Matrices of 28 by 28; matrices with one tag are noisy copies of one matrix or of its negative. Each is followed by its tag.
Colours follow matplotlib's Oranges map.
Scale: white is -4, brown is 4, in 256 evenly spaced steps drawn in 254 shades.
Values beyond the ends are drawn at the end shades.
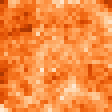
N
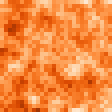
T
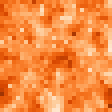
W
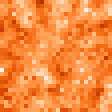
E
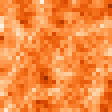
E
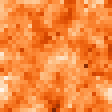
W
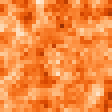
E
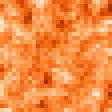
E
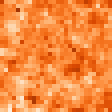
T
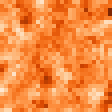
E
